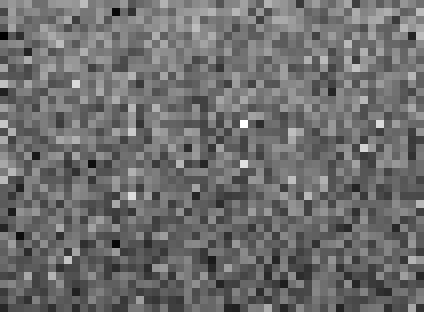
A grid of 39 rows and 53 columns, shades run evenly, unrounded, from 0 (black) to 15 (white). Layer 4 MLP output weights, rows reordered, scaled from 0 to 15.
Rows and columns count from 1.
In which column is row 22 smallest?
10
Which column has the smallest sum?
3
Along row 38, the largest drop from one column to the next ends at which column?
19
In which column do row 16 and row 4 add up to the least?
30
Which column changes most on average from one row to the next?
1
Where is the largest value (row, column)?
16, 31
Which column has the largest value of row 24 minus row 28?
15
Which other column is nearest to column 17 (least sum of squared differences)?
39
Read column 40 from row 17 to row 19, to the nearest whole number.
4 6 5
